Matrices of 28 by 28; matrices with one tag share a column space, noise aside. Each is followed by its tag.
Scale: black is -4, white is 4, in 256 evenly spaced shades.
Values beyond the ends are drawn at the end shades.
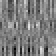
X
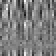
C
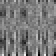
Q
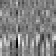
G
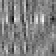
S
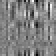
C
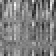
C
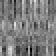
X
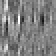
S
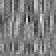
S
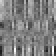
X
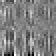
Q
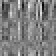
C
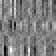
X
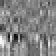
G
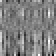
Q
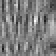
S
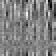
C
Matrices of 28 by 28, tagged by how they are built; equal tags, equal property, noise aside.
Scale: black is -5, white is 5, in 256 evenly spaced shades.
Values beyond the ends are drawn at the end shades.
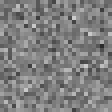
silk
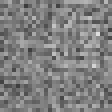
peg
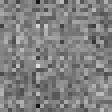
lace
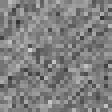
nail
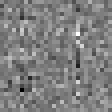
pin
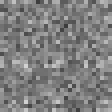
peg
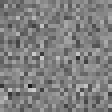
lace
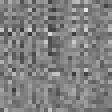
lace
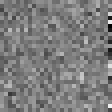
pin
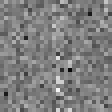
pin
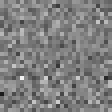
lace
